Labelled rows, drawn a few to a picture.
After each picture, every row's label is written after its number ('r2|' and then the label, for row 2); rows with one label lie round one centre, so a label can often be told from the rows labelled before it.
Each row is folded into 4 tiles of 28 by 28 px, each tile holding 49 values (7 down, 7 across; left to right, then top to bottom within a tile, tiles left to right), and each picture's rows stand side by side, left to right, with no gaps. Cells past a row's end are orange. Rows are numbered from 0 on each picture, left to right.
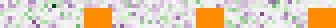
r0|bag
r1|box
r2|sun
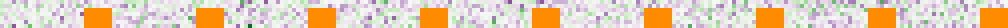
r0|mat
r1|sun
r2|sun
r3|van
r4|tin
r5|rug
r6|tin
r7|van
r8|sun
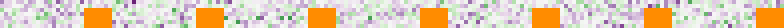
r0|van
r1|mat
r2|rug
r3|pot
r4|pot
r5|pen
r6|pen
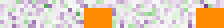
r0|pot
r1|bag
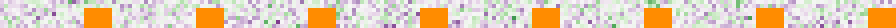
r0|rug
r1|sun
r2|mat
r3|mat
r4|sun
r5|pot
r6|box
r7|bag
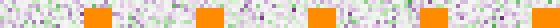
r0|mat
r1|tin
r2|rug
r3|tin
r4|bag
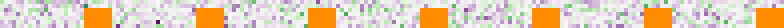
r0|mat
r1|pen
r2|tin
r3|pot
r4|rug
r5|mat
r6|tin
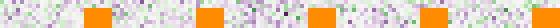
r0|mat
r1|pot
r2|van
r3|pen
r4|sun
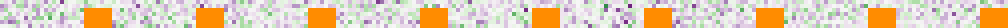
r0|pot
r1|rug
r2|bag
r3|pot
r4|tin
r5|bag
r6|box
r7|sun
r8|pen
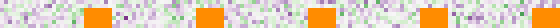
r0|tin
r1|pot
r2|tin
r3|box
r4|tin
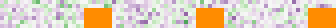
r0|tin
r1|rug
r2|sun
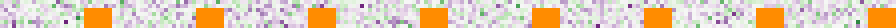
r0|bag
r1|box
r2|van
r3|pot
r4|pot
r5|sun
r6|van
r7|rug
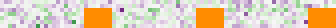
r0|rug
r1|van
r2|pot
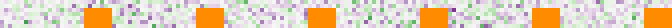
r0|tin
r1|rug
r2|pen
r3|pen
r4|bag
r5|van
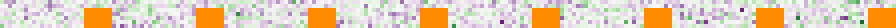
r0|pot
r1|tin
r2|pen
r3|mat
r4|van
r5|pen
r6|sun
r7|tin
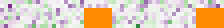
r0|bag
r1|van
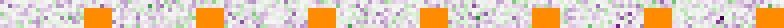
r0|sun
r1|pot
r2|pot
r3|van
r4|pot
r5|mat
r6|pen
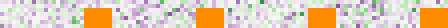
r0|tin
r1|van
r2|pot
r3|box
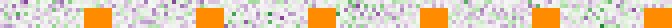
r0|pot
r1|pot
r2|tin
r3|pen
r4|box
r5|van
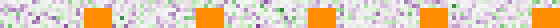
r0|rug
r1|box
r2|sun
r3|pen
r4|pot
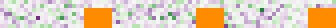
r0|rug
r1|pot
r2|sun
